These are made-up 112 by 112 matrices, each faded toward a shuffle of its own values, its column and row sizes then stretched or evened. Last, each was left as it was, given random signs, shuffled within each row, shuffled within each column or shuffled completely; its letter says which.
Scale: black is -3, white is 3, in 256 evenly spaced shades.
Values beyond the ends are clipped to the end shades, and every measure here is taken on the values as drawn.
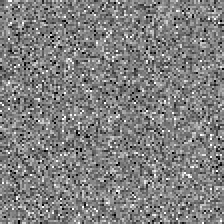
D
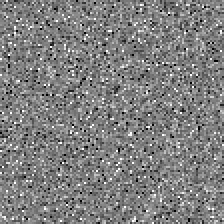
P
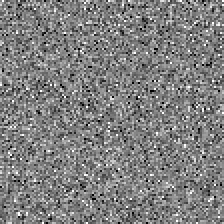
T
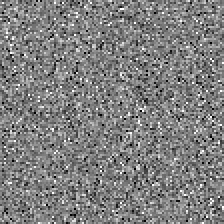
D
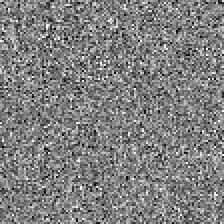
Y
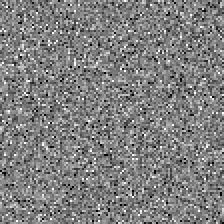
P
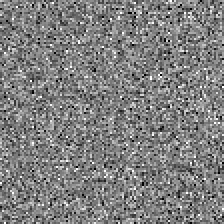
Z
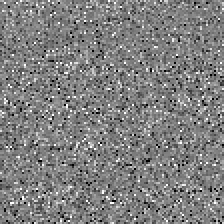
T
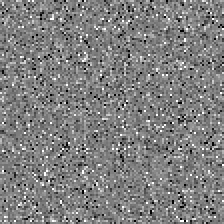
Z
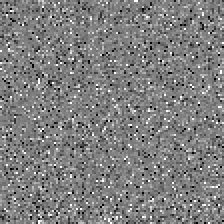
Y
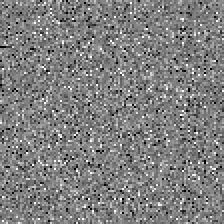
Y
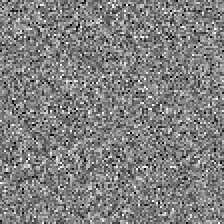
T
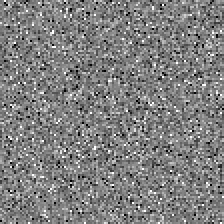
D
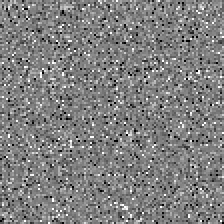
Z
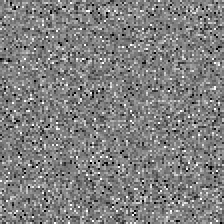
T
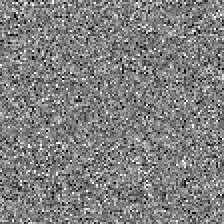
Z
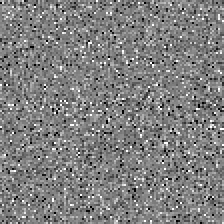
T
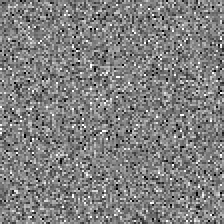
D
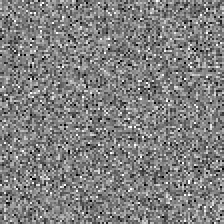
D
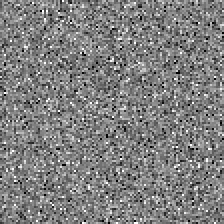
D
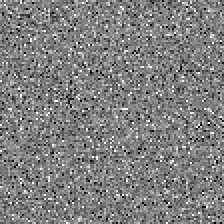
T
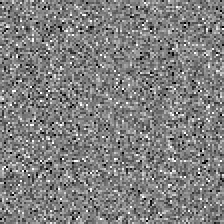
Z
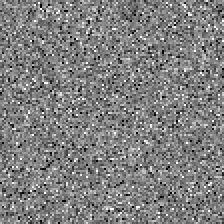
T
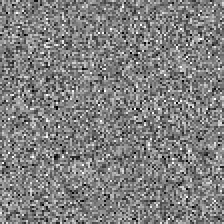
Z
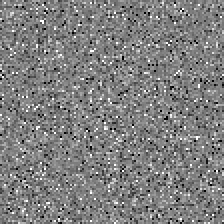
D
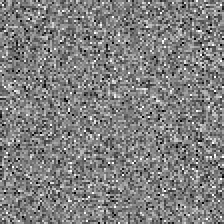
D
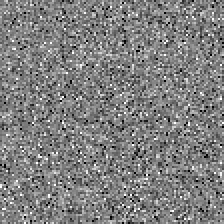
D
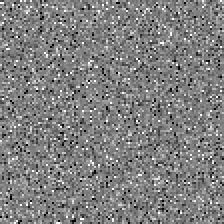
D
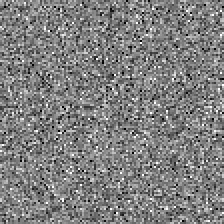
T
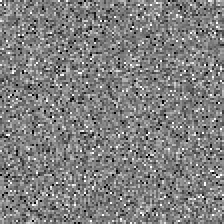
T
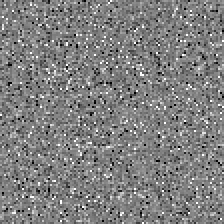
Y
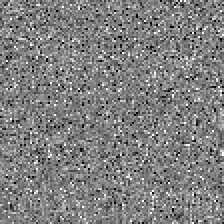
Z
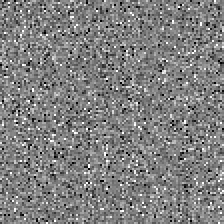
D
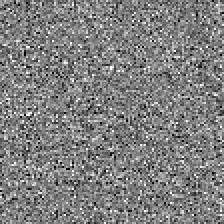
Z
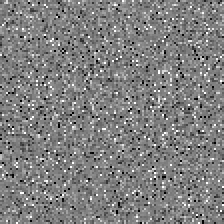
D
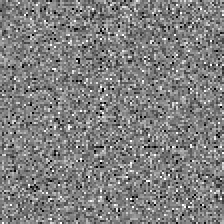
Y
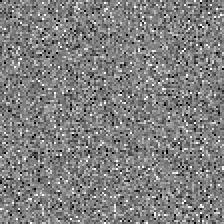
D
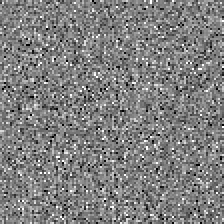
Z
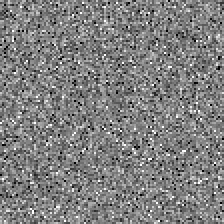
P
